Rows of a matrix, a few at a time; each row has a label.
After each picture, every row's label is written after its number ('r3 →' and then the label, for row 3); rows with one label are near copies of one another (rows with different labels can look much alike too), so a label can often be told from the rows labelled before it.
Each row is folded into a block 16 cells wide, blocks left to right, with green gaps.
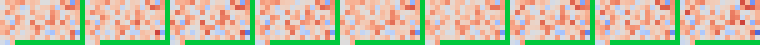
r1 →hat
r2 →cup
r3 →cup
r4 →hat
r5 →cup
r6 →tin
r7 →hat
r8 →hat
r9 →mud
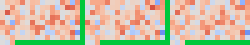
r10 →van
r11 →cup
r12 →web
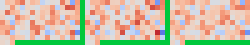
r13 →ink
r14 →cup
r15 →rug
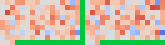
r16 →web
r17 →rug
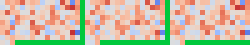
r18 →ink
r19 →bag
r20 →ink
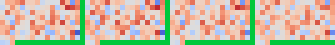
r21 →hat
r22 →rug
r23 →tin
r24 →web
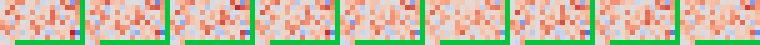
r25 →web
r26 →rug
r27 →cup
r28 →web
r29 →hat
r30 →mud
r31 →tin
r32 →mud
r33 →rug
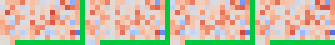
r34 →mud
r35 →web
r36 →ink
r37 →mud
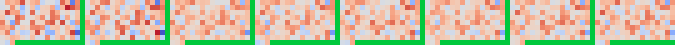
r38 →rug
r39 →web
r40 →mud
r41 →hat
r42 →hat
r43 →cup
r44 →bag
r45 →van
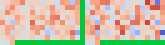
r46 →van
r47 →hat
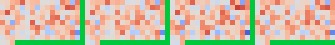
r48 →van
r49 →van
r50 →mud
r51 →mud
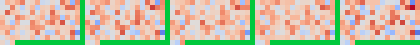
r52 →web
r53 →cup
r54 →tin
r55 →hat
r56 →rug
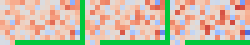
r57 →cup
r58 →web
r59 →web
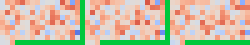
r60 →mud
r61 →mud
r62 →bag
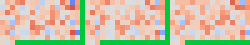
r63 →ink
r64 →bag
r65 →cup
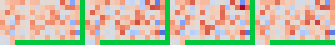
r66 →bag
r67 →bag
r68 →ink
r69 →mud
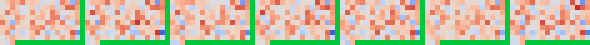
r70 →van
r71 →cup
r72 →hat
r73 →mud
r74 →web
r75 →rug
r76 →bag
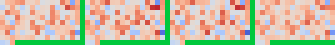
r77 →hat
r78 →rug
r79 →mud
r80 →cup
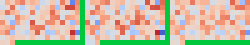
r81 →ink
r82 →cup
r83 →van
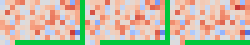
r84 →web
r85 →van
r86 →tin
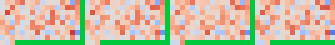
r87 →web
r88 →web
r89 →hat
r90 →web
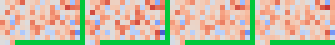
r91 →tin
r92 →tin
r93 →tin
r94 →rug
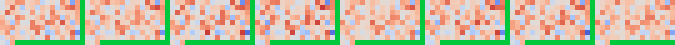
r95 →web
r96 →ink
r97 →web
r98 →hat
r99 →van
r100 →cup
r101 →web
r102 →van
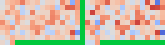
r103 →rug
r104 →bag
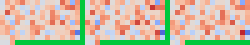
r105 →mud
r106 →tin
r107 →web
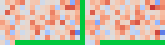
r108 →web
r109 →tin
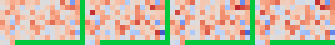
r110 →bag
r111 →tin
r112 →tin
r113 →hat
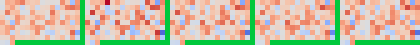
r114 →hat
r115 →van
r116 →tin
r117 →tin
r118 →tin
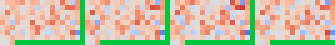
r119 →tin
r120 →tin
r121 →mud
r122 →web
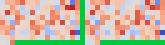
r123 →rug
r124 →mud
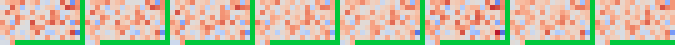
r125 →bag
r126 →rug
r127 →tin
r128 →tin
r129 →mud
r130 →rug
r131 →cup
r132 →tin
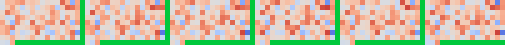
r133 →hat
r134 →tin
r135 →rug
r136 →ink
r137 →bag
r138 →bag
